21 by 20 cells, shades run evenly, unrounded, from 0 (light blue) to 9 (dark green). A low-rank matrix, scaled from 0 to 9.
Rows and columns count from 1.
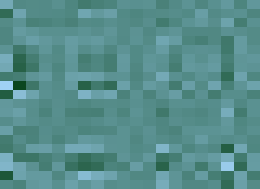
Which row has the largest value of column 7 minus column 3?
19
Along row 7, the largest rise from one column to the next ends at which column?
2
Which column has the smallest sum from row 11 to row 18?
18
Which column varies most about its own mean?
1
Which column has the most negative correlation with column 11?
16
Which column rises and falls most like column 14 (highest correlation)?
3
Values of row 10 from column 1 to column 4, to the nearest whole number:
0 9 6 4
